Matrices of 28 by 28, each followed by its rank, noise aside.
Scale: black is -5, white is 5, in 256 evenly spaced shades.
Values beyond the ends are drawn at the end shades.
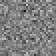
five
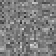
five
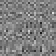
three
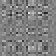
two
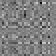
two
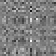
two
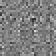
four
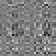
three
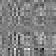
two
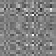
two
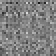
five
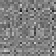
five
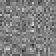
five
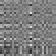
two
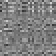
three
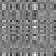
two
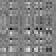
two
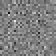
five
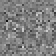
five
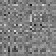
three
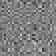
three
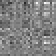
three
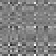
two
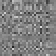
four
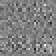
three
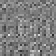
three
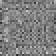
four
